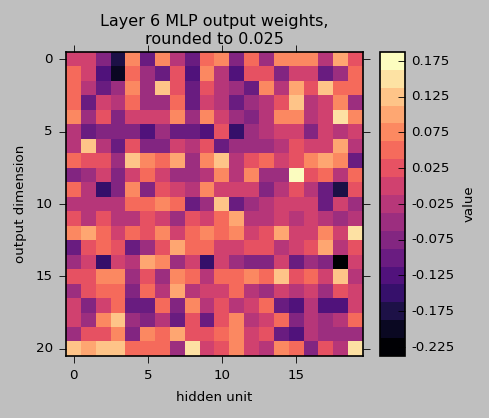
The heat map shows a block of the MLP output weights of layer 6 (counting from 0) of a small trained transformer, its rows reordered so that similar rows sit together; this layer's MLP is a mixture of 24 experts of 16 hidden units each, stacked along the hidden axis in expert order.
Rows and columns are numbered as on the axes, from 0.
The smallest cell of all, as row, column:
14, 18
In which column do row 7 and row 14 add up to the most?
5
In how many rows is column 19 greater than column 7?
12
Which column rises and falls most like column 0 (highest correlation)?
4
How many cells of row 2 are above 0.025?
8
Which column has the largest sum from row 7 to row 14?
10
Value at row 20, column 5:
0.05
